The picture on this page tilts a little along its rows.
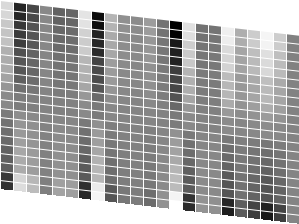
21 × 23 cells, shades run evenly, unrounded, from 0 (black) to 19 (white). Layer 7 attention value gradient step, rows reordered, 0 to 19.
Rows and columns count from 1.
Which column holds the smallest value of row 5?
14
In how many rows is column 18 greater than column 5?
12
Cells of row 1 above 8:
17
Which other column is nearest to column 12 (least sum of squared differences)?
10
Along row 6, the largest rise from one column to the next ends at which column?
15
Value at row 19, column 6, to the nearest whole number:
11
